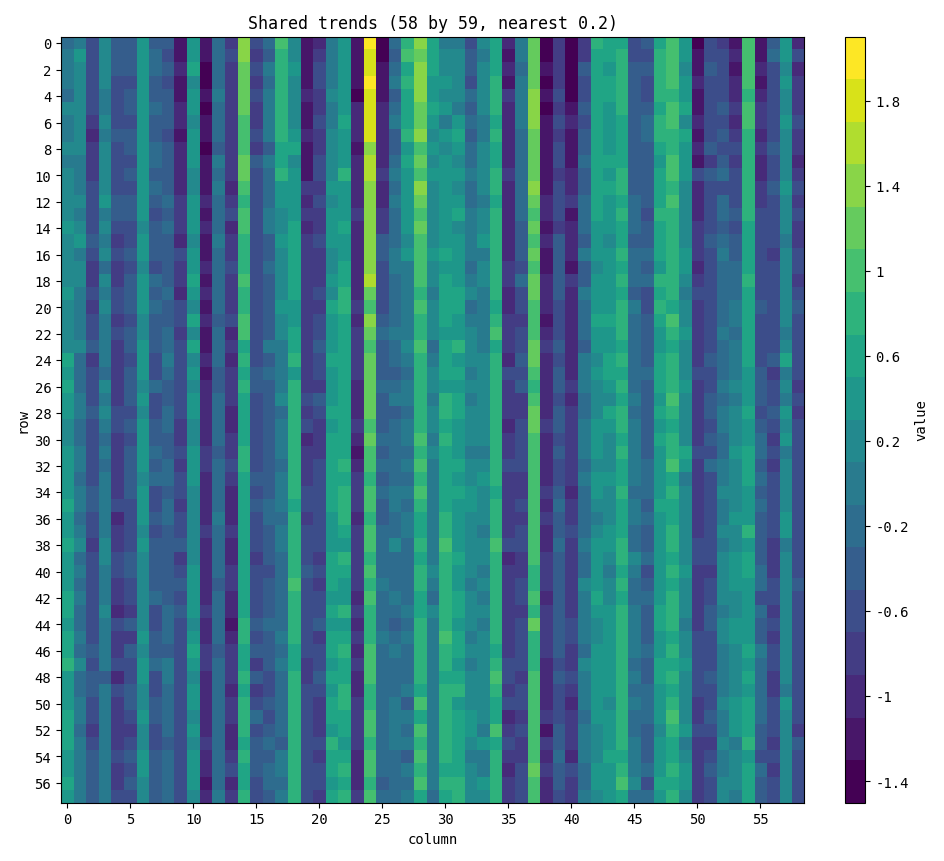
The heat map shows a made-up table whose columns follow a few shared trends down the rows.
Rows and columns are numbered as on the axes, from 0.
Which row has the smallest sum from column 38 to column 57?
0
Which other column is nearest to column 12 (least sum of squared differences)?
26
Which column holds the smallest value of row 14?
38
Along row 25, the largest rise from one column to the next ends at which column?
24
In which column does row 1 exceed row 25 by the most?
27
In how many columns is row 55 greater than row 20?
25
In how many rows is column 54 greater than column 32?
56
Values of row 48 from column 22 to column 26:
0.6 -1 1 -0.2 -0.2
